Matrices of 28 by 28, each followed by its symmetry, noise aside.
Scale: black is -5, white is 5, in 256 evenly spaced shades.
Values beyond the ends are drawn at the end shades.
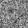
symmetric.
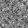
symmetric across the other diagonal.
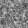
same after a half turn.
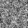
no symmetry.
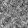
symmetric across the other diagonal.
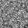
symmetric.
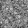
symmetric across the other diagonal.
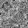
symmetric.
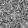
symmetric.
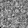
symmetric across the other diagonal.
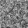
symmetric.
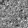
symmetric.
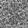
same after a half turn.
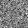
no symmetry.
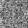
mirrored top to bottom.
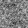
same after a half turn.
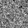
symmetric across the other diagonal.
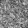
symmetric across the other diagonal.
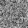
symmetric.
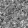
symmetric.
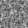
no symmetry.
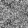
mirrored top to bottom.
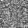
no symmetry.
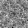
symmetric across the other diagonal.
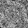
symmetric across the other diagonal.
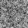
symmetric.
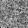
no symmetry.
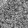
symmetric.
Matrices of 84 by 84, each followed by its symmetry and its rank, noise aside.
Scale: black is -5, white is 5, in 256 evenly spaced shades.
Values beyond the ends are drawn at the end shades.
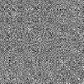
symmetric, rank seven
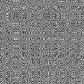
no symmetry, rank six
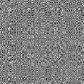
symmetric, rank six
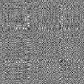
symmetric, rank six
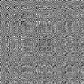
symmetric, rank five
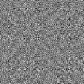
antisymmetric, rank six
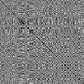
symmetric, rank five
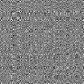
symmetric, rank five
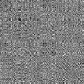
symmetric, rank seven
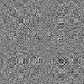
symmetric, rank five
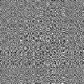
no symmetry, rank seven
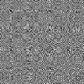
symmetric, rank seven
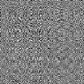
no symmetry, rank seven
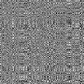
no symmetry, rank five
